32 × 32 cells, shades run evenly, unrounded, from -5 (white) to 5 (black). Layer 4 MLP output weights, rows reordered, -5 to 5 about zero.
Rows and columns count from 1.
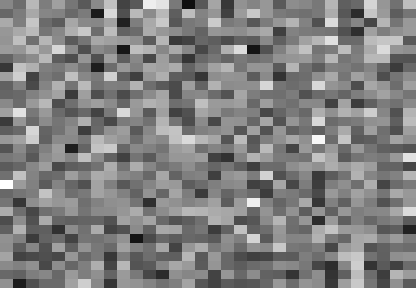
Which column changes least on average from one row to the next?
24
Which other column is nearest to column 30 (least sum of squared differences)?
23
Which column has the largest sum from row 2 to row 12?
10
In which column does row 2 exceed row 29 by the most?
28
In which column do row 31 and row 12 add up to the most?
26
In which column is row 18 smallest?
32
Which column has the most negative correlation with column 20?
27
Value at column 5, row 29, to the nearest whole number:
2
